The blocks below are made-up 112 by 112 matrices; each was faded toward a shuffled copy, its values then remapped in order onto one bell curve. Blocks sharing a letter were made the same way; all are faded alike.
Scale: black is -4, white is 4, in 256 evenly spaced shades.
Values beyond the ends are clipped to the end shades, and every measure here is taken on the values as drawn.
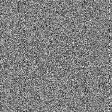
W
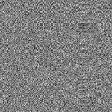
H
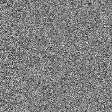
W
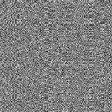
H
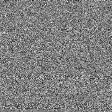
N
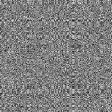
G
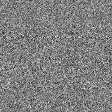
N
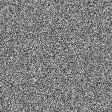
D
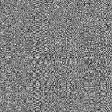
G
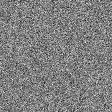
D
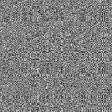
G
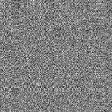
H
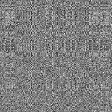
G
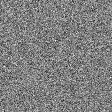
D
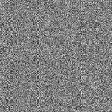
H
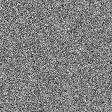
D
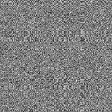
G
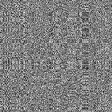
H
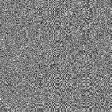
G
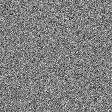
D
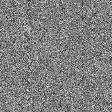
W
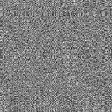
H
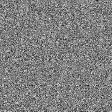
N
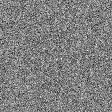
D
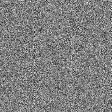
W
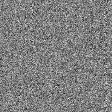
W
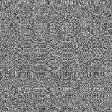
H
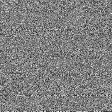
N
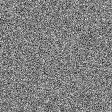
D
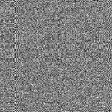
G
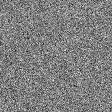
D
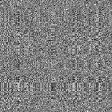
G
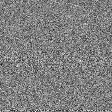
N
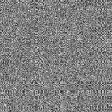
H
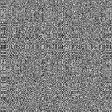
G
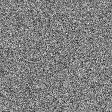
D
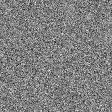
D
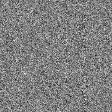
W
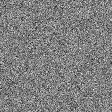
D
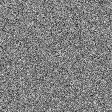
D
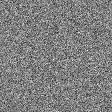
D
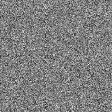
W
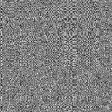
G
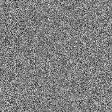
W
